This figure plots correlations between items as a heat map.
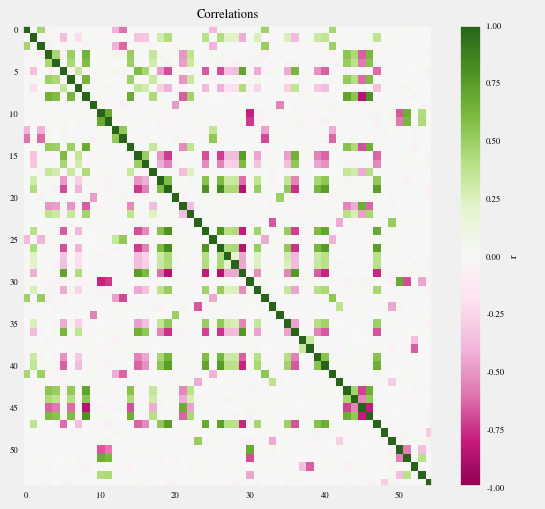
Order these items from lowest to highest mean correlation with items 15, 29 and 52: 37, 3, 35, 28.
35, 28, 37, 3
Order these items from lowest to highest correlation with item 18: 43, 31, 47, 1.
43, 1, 31, 47
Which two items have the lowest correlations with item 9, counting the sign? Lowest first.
34, 20
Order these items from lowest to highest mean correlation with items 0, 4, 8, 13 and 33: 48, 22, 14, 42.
48, 42, 22, 14
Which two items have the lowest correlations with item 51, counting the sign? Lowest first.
30, 50
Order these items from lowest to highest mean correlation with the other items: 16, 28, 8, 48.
16, 48, 28, 8
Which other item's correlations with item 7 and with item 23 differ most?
33
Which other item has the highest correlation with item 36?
29
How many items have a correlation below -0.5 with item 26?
5
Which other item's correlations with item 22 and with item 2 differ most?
13
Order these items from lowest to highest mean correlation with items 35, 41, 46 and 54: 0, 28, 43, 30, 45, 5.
45, 5, 30, 28, 0, 43
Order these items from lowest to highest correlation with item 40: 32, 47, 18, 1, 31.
32, 1, 31, 18, 47
